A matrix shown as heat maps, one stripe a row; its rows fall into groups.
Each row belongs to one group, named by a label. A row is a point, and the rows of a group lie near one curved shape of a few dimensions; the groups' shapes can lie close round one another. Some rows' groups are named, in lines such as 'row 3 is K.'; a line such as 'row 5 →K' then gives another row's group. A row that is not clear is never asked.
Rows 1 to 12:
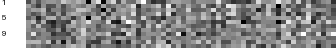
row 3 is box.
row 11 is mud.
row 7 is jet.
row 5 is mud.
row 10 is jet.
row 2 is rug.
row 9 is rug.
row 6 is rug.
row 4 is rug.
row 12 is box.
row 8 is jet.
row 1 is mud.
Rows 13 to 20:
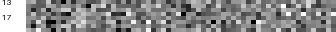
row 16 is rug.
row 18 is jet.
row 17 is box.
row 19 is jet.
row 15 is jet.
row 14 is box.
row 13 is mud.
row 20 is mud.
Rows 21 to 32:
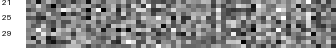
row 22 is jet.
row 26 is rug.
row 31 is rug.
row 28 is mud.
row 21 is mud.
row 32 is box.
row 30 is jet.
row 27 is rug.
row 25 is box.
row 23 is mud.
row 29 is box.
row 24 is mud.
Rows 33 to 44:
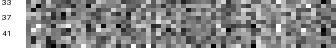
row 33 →rug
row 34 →mud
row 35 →jet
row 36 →mud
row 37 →jet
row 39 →mud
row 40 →rug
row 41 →rug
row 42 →jet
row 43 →jet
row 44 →jet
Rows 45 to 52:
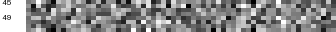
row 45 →mud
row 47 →jet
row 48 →jet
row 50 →box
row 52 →jet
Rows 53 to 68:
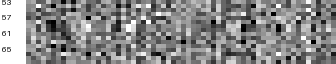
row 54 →mud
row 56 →box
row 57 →mud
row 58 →jet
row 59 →rug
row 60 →rug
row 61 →jet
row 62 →rug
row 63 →box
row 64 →jet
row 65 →mud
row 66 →mud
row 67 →rug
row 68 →rug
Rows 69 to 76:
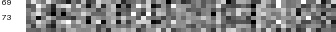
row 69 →rug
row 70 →mud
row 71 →jet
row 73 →mud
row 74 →mud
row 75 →jet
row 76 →rug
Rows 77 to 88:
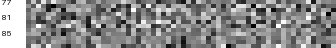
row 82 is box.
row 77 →box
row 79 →box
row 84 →jet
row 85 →jet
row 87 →box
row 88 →rug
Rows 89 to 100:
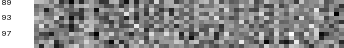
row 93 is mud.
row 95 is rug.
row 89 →mud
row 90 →box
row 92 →jet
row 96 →jet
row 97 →box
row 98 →box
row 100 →jet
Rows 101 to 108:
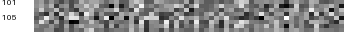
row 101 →rug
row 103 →rug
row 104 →jet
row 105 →mud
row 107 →rug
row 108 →jet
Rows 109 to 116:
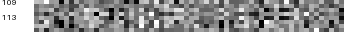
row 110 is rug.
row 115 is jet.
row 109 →mud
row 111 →box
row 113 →box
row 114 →jet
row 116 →mud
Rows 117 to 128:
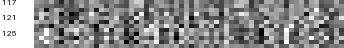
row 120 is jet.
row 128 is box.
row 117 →rug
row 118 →rug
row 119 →mud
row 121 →rug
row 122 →mud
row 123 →box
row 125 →mud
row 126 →rug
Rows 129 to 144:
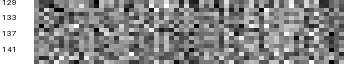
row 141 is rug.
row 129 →box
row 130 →box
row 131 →jet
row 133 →jet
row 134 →rug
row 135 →jet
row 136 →mud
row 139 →rug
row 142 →box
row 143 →jet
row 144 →rug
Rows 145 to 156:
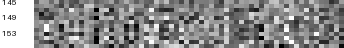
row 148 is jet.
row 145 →rug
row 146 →jet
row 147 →mud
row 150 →box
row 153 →mud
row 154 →mud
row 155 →box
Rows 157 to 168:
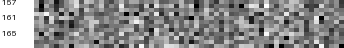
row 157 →jet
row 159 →jet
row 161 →box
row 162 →rug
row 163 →jet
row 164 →rug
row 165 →jet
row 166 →rug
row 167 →box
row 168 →box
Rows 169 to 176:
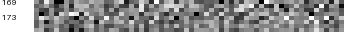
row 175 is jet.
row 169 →jet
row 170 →box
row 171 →rug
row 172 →jet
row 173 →rug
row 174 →mud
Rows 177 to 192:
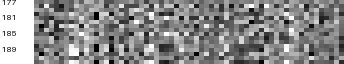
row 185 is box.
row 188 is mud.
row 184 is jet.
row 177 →jet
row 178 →jet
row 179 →rug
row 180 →mud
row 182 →rug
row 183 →jet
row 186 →box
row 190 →jet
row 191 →rug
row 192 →mud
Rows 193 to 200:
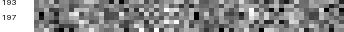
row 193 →box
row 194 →rug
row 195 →box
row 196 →jet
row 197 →jet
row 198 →box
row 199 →rug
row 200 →jet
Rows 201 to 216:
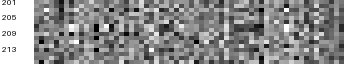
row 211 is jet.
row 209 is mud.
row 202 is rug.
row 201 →jet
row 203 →mud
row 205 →jet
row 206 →rug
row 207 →mud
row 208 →mud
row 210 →box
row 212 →box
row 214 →jet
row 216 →jet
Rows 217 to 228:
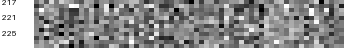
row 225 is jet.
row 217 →box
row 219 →rug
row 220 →rug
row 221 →rug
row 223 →jet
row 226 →mud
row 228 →mud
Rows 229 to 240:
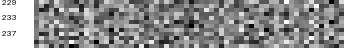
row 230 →mud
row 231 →jet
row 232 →box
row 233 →jet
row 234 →rug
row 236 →box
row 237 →jet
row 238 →rug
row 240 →jet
